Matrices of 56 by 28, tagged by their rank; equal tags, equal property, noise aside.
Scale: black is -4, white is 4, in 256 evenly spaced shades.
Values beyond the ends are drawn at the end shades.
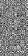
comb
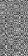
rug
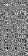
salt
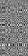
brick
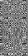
comb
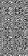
salt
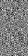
comb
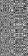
rug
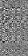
rug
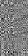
rug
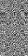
rug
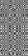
brick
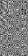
rug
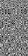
salt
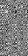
rug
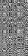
rug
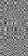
brick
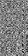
salt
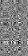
brick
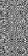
comb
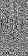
salt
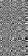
brick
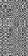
rug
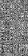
comb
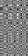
brick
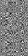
salt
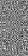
salt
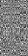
rug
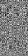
comb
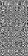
salt
